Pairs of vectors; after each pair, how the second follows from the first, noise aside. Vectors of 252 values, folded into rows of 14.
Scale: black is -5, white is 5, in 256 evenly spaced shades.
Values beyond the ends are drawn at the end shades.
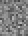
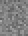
shrunk.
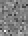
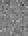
reversed, negated, shrunk.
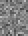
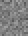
reversed, negated, shrunk.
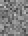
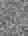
reversed, negated, shrunk.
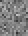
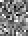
negated, scaled up.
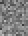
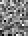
negated, scaled up.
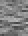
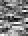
negated, scaled up.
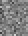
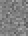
reversed, shrunk.
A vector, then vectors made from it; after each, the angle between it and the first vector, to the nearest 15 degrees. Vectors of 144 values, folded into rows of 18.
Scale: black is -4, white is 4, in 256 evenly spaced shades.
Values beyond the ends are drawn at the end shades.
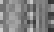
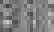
135 degrees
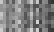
45 degrees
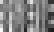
30 degrees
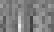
90 degrees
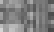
30 degrees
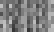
120 degrees
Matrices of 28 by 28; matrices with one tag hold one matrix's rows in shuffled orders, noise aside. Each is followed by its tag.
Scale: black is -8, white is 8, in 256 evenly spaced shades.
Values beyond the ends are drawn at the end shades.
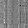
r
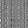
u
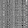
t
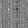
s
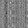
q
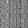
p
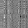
r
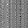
p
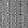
p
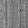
r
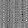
t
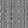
u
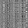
t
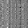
p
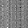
p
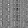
s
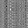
q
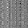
p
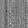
q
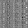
t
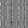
u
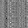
q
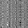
p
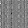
u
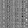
t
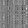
t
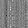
q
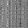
p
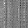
r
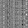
t
